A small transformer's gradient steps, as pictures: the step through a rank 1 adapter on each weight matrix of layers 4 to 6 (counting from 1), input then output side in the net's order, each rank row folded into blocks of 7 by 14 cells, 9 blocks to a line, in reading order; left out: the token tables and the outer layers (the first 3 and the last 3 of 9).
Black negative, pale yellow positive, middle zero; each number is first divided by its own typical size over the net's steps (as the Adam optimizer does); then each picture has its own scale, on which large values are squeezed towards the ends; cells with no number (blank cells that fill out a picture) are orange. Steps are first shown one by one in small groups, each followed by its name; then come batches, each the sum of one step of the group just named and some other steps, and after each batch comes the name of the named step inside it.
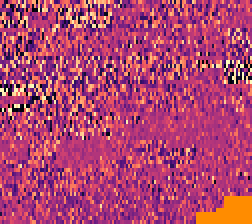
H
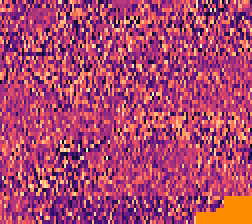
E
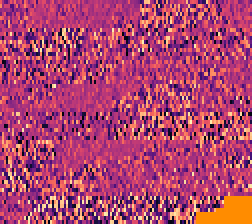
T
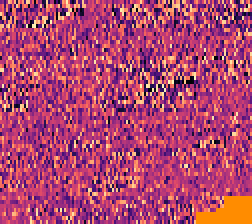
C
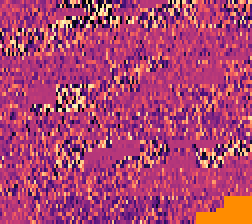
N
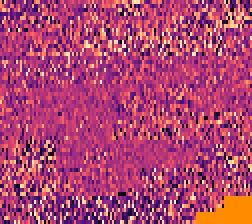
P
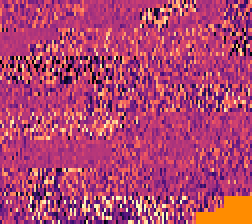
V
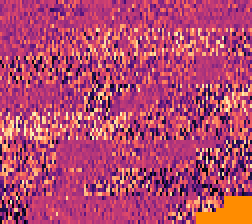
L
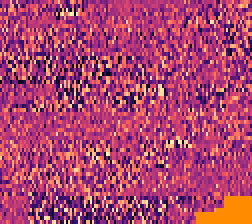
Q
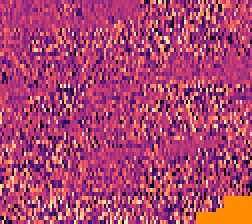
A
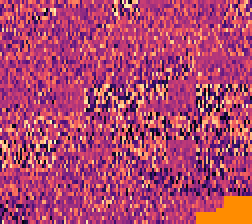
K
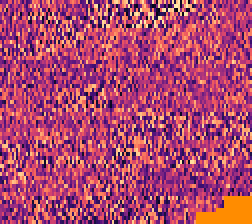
N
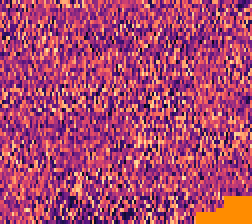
C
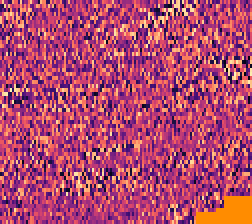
N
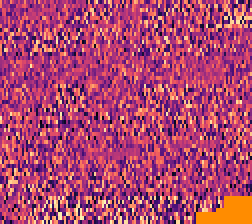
A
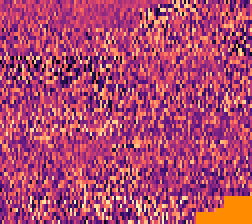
V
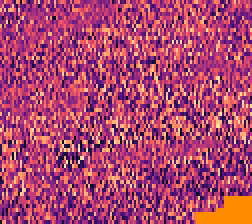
E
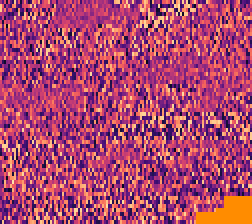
T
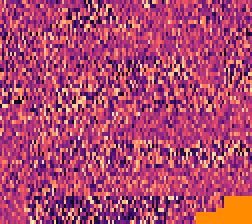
N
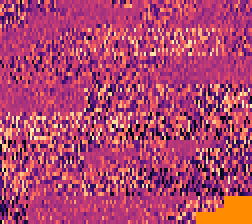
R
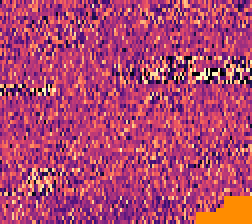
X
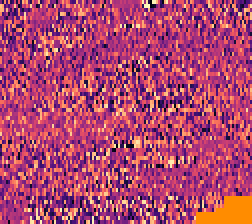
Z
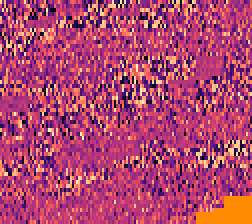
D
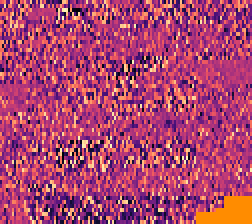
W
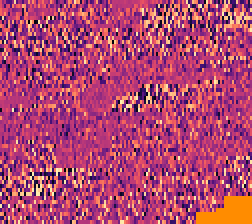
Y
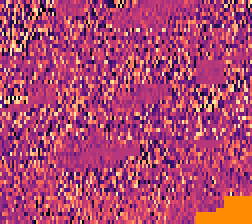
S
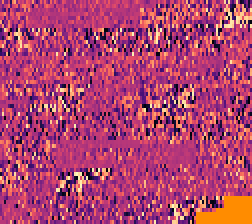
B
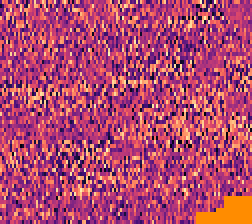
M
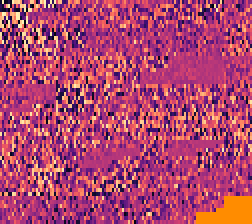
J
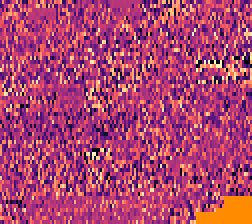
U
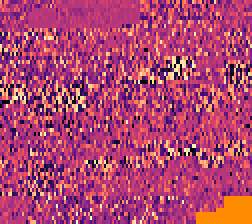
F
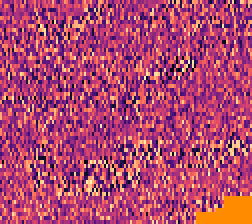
S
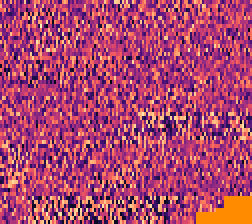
W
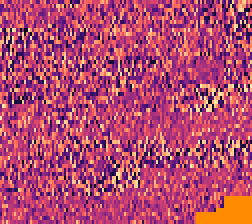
S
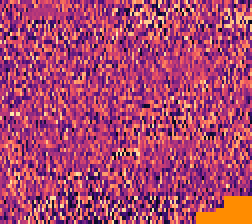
B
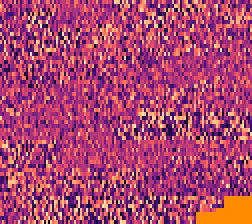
Y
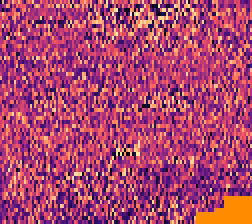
B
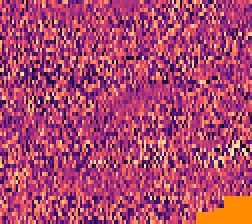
F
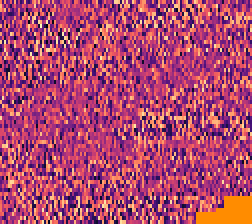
Y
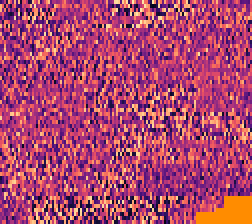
Z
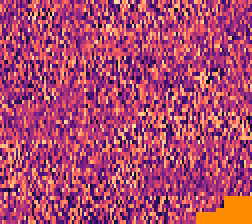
X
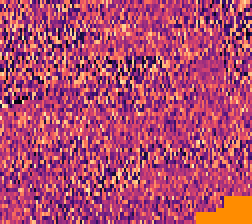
W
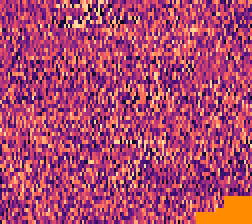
R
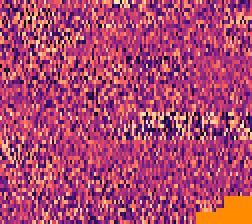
J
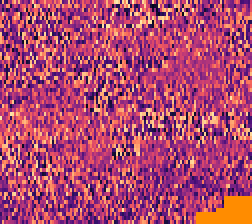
J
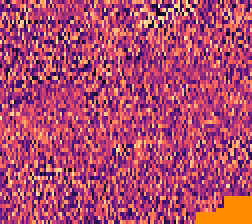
Y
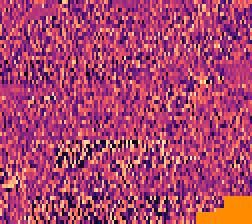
W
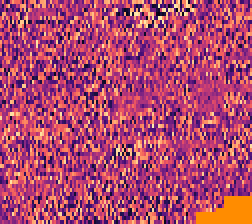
F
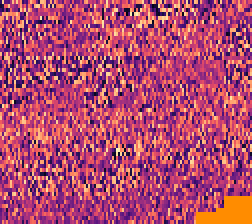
M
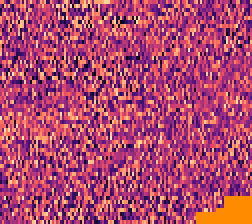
W
